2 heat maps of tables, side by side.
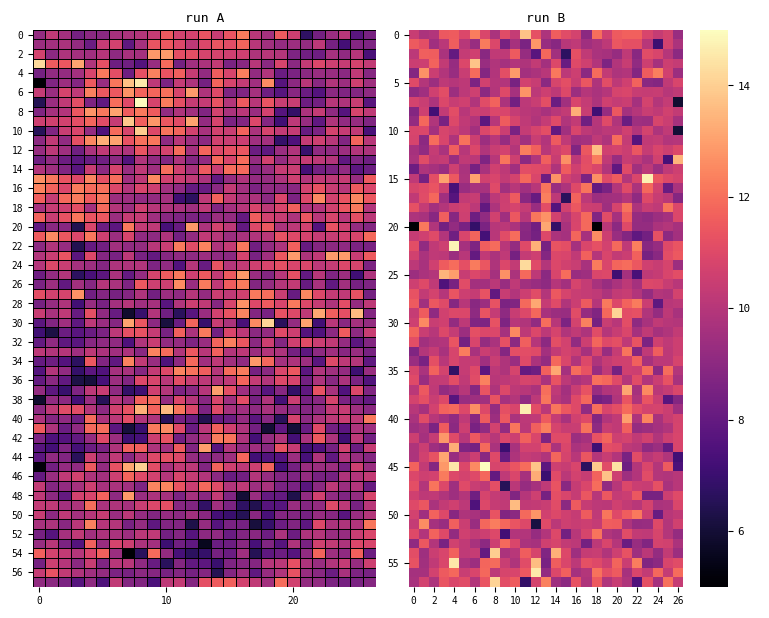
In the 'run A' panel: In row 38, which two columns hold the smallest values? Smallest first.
0, 5
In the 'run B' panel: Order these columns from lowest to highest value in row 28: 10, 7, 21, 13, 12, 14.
10, 7, 13, 14, 21, 12
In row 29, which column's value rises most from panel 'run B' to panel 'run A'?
25
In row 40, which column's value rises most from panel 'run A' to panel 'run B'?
13
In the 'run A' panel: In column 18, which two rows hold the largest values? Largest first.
30, 5
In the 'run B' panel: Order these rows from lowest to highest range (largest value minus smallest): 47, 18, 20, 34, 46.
34, 18, 47, 46, 20
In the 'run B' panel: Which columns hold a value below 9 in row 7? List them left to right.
10, 14, 26
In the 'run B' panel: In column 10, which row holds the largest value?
49
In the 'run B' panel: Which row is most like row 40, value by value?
37
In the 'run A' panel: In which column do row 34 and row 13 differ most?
7
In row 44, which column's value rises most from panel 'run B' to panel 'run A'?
9
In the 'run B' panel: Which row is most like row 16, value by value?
38
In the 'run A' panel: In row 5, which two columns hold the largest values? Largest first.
8, 7
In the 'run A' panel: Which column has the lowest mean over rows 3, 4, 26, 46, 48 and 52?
20
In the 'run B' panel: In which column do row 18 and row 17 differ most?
15
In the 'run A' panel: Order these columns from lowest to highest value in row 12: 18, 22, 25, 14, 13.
18, 22, 25, 14, 13
